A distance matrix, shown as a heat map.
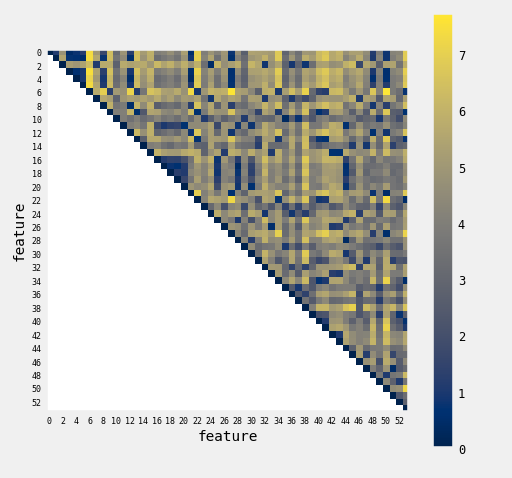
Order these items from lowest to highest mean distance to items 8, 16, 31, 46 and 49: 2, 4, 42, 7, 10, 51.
10, 51, 4, 7, 2, 42
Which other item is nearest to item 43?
15
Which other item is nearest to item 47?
51
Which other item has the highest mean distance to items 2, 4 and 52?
6
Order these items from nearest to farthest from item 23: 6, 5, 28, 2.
2, 5, 28, 6
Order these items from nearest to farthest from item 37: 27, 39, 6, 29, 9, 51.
29, 39, 51, 27, 9, 6
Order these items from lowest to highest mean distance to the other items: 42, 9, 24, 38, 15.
9, 24, 42, 15, 38
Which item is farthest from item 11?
38
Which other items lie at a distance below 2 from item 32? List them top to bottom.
2, 7, 24, 36, 38, 46
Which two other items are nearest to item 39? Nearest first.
52, 49
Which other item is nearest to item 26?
33
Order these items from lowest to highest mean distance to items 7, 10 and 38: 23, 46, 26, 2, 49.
2, 46, 49, 23, 26
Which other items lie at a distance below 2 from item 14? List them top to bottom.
31, 45, 47, 51
